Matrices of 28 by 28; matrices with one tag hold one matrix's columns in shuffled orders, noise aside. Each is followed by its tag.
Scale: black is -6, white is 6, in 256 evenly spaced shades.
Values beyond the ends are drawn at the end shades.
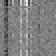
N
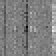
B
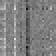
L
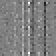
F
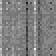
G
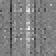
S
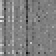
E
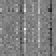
S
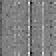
F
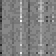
E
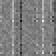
E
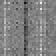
G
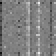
F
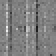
B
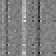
E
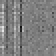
B
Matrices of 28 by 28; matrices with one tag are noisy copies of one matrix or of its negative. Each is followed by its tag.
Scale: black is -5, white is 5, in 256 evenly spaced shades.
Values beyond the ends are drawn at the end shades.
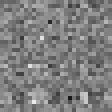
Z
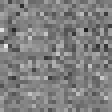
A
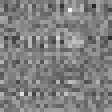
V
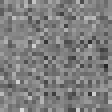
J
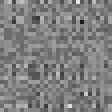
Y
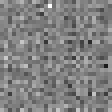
J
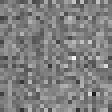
J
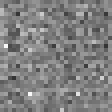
A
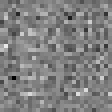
A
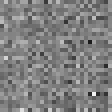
J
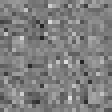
Z
